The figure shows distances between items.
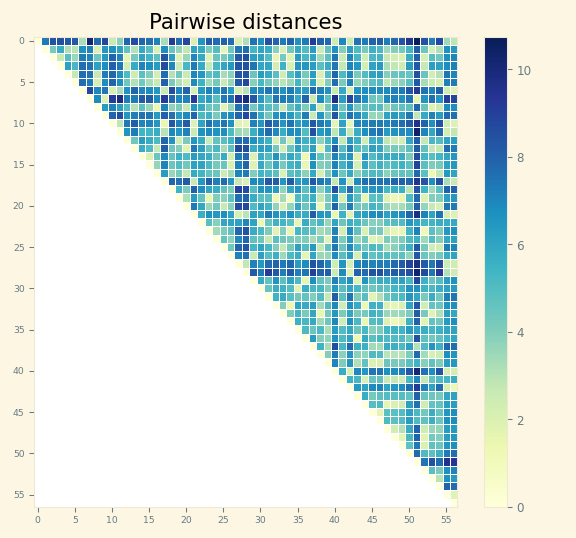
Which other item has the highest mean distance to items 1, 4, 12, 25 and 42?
51
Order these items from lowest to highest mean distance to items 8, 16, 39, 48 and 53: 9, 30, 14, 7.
14, 30, 9, 7
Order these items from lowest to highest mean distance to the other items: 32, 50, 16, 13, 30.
16, 32, 13, 30, 50
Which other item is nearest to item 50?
18
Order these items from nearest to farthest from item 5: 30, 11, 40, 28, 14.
14, 30, 11, 40, 28
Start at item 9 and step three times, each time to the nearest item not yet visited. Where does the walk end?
37
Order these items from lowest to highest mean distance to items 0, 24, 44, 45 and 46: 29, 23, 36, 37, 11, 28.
23, 37, 36, 29, 11, 28
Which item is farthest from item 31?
28
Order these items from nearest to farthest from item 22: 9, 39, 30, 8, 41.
30, 39, 41, 9, 8
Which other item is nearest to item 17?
10
